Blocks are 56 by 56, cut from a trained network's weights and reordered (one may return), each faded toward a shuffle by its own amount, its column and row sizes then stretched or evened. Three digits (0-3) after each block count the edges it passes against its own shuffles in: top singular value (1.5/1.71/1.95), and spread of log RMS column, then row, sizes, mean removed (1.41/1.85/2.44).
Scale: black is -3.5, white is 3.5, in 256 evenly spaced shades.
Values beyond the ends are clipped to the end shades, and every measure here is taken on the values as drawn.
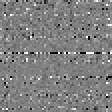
2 0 3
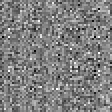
1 2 1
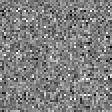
1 1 2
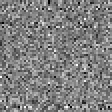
2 0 1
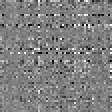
1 2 3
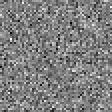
2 0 0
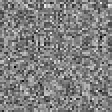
3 0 0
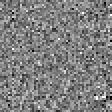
2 1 0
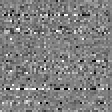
2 1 3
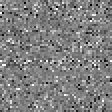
0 0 2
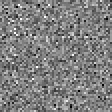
0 0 0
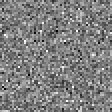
0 1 1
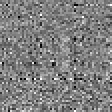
2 1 2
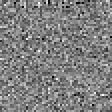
0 0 1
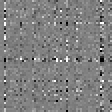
3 3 2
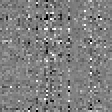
1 3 2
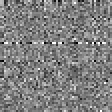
3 1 2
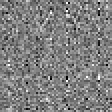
2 2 1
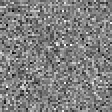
0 0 0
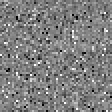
0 2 0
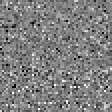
0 0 1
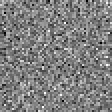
0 0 0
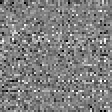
2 1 2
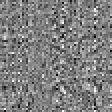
3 3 0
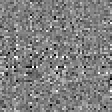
0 2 2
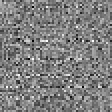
3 1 2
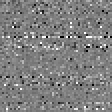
1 0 3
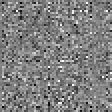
1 3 2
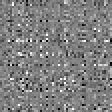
0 3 3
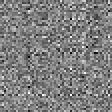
3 2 1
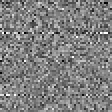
3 0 2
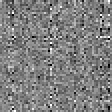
3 3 0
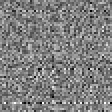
3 0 2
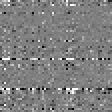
3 2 3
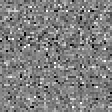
1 1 2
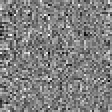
2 2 1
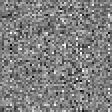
2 2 0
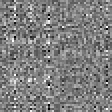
2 2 1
